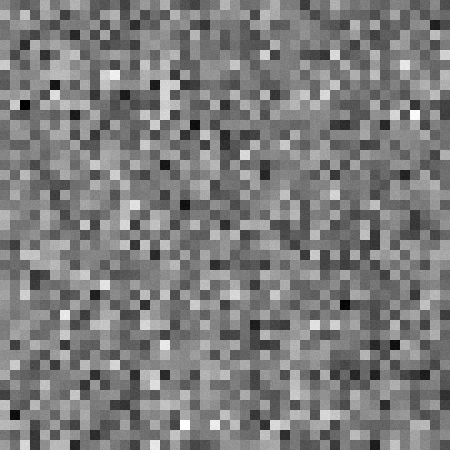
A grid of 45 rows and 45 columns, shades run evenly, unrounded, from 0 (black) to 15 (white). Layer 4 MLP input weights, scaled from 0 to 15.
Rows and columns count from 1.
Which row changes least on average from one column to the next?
19
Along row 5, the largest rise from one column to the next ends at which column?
4
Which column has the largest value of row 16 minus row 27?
25
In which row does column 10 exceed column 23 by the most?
17
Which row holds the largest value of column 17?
35
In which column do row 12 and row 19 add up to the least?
8
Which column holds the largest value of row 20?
34
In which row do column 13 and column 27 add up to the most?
23
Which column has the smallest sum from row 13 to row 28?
38
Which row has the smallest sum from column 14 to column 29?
14
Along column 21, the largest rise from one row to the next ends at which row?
16
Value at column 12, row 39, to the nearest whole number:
7
